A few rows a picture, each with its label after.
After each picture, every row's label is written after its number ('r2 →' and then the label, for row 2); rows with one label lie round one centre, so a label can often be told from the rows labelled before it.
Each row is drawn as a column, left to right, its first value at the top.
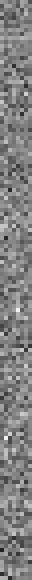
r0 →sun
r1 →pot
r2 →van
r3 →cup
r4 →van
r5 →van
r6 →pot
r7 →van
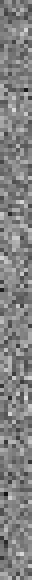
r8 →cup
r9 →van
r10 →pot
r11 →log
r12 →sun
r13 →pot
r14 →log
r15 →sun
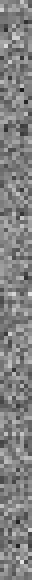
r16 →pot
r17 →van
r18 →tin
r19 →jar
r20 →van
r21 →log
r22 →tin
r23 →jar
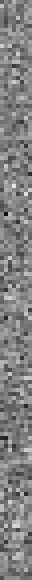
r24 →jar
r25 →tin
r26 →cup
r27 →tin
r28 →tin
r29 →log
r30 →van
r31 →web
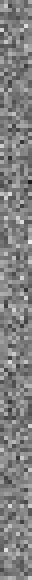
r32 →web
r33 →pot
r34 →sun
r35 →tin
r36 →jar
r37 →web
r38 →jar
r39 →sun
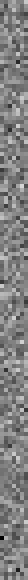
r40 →cup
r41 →tin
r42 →van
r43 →pot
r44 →web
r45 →log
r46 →pot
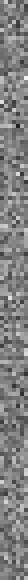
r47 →web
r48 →pot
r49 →jar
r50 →van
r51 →tin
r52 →web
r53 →sun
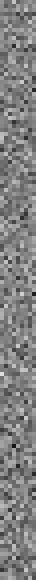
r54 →pot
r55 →web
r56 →cup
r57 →tin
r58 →jar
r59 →web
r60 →van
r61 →web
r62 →log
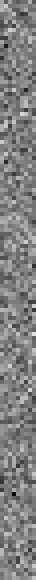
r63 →pot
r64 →web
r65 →tin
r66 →web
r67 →sun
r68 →log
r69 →log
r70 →tin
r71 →sun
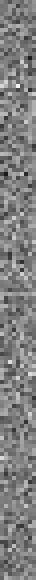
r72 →web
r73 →web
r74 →jar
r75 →tin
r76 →log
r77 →cup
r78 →web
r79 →pot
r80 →pot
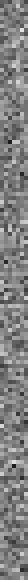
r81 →sun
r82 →cup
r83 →web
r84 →van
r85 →van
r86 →web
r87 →jar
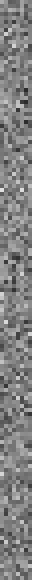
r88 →tin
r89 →cup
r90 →web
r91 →jar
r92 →log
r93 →pot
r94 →van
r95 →tin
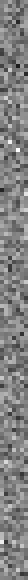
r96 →log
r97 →van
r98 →jar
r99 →cup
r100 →cup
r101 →log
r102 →sun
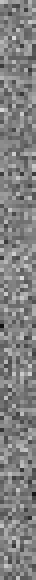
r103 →sun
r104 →van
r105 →sun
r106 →pot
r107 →sun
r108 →web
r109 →cup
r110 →pot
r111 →web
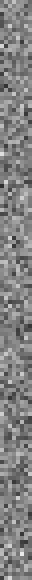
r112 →pot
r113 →tin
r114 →sun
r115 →pot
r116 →van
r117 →pot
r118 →sun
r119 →sun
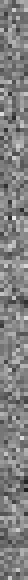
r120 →web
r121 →pot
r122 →web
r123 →jar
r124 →van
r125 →pot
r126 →pot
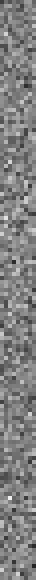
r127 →sun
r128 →cup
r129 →van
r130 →cup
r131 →web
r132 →sun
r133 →tin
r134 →pot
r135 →jar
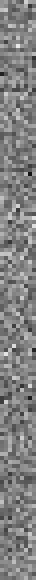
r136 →pot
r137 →pot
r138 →cup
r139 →log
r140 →van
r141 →cup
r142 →pot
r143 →sun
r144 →log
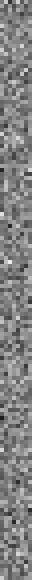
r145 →cup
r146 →tin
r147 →jar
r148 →van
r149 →pot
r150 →jar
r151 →sun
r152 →web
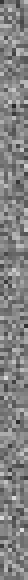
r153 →jar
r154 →log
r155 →jar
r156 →van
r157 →sun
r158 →van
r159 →web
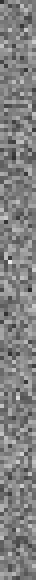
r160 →jar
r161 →cup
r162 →web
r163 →web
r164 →van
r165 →pot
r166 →web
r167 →jar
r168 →van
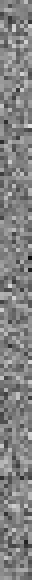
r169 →web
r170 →tin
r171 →van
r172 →jar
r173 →log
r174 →jar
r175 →van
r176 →jar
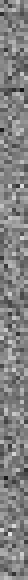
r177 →jar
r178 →web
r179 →tin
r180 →pot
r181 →pot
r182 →log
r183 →pot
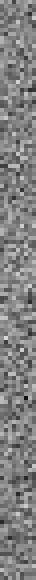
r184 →van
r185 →van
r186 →cup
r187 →cup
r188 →web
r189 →van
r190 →pot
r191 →log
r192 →pot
